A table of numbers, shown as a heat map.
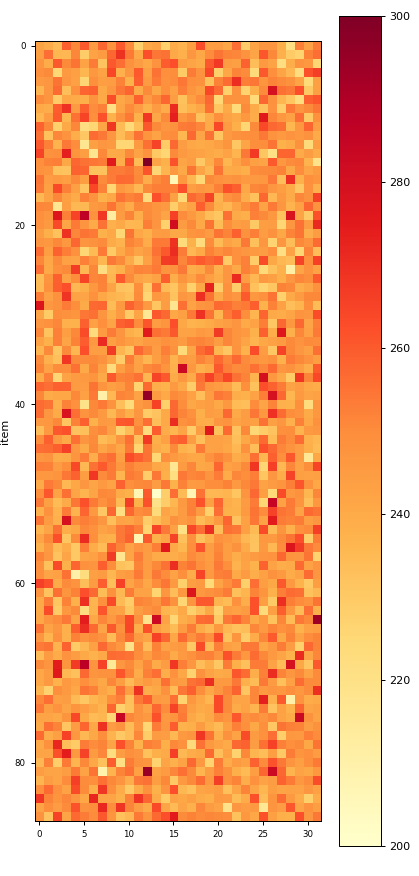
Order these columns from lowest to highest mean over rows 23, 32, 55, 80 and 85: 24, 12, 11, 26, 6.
11, 6, 24, 26, 12
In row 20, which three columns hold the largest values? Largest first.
15, 31, 2
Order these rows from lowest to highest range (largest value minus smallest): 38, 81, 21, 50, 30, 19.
38, 21, 30, 50, 19, 81
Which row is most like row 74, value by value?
58
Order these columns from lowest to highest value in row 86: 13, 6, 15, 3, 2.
3, 6, 13, 2, 15
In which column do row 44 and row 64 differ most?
31
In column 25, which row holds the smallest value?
85
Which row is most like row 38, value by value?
45
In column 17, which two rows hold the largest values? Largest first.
61, 54
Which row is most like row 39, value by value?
81
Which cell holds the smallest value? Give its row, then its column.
50, 13
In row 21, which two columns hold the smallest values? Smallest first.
9, 2
